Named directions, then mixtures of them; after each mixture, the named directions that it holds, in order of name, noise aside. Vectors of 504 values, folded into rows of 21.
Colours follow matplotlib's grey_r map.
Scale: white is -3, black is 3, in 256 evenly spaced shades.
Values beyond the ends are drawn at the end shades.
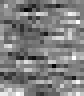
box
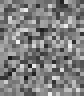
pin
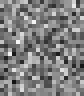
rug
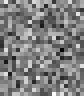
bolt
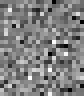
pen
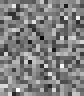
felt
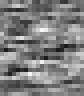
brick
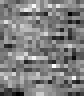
box.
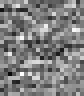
brick, rug.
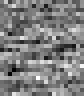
bolt, brick.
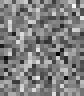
bolt, rug.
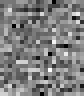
box, pen.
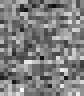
box, rug.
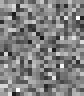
felt.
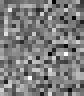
felt, pen.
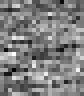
brick, pin.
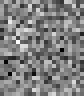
bolt, pin, rug.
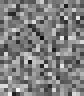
felt.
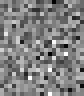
pen, pin.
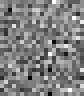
pen.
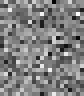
bolt, pen.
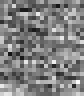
box, felt.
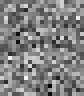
felt, pin.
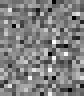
pen.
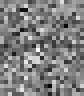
felt, pin, rug.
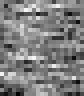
box.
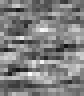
brick.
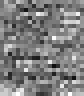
bolt, box.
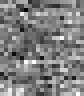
box, felt, rug.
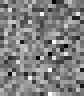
bolt, pen, pin.
